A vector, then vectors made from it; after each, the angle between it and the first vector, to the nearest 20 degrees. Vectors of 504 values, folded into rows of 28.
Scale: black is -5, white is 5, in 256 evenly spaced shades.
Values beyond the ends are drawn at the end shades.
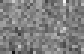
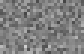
120 degrees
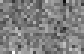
160 degrees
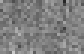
160 degrees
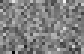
40 degrees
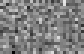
60 degrees
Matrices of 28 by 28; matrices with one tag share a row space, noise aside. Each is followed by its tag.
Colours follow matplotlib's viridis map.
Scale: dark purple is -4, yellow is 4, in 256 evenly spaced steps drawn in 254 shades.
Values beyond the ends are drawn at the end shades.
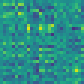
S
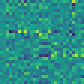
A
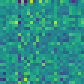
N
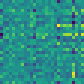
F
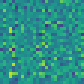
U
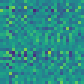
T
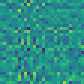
N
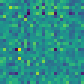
N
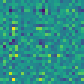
U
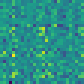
U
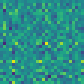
U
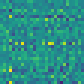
T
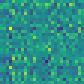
T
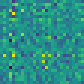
U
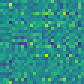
T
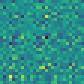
U
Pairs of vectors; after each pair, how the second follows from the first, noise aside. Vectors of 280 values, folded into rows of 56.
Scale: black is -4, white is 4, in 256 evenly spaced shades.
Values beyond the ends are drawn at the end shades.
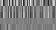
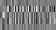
wrapped around.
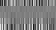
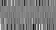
partly zeroed.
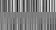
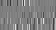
wrapped around, partly zeroed.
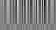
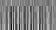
reversed.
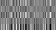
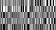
wrapped around, negated, scaled up.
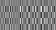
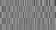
wrapped around, negated, shrunk.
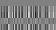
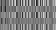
wrapped around, negated.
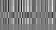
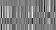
wrapped around.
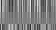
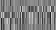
wrapped around, negated.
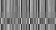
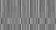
negated, shrunk.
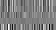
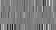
partly zeroed.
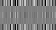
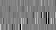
wrapped around, partly zeroed.
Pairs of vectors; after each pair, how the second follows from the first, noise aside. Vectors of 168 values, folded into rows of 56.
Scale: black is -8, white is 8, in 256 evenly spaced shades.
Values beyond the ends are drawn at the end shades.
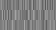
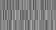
copied.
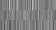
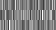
wrapped around, scaled up.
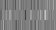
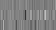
partly zeroed.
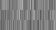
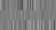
negated, partly zeroed.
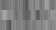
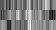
reversed, negated, scaled up.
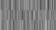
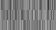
copied.
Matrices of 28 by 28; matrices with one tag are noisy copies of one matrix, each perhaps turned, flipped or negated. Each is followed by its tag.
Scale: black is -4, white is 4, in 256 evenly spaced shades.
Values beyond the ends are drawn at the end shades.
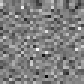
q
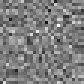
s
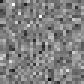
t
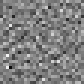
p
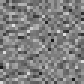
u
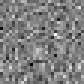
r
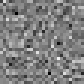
s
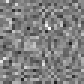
r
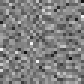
u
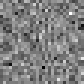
t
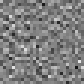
p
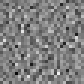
p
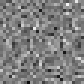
r
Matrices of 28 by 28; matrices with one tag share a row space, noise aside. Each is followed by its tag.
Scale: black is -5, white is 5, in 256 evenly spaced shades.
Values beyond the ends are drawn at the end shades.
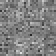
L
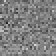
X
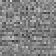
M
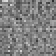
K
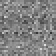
X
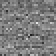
L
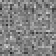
K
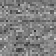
L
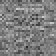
L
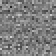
K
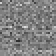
K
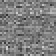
L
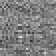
L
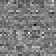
L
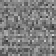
X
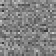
X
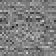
L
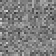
X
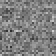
K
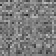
K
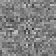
M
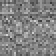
K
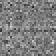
K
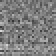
X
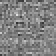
L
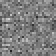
K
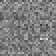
X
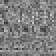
X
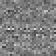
M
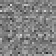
K
